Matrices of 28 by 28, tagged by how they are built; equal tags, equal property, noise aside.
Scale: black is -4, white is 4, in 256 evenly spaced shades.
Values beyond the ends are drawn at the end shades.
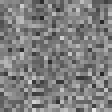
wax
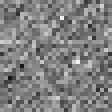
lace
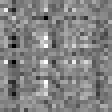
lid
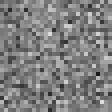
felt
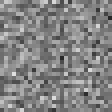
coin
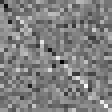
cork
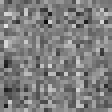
lid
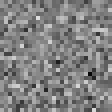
felt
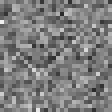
felt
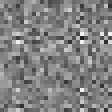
lid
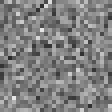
felt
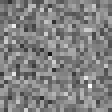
coin
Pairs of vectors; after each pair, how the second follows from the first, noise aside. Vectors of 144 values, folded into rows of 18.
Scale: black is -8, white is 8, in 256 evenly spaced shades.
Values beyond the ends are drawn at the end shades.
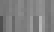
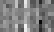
wrapped around, scaled up.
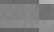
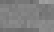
shrunk.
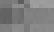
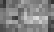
wrapped around, scaled up.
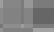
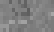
wrapped around, partly zeroed.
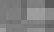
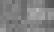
copied.
